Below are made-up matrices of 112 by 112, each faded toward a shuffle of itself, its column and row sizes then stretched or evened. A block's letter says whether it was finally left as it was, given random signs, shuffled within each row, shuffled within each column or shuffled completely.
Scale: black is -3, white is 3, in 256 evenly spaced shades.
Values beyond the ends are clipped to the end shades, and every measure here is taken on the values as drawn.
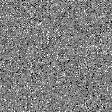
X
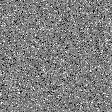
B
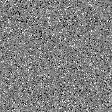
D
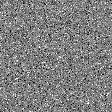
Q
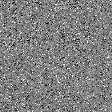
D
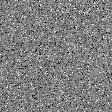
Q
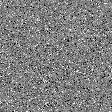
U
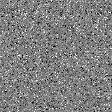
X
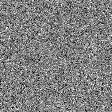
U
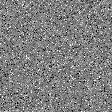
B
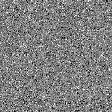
X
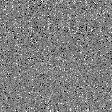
X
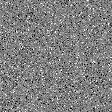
U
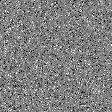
Q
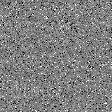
X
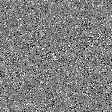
U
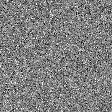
B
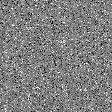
Q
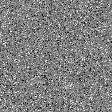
Q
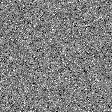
B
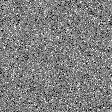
B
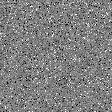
U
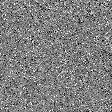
U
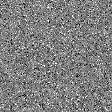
X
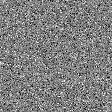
U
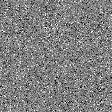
D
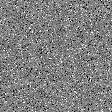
B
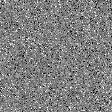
D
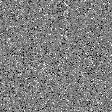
D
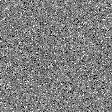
Q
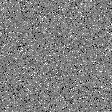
U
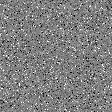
B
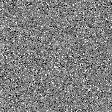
U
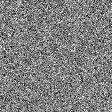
Q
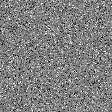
Q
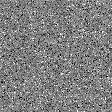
B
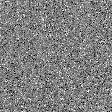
Q
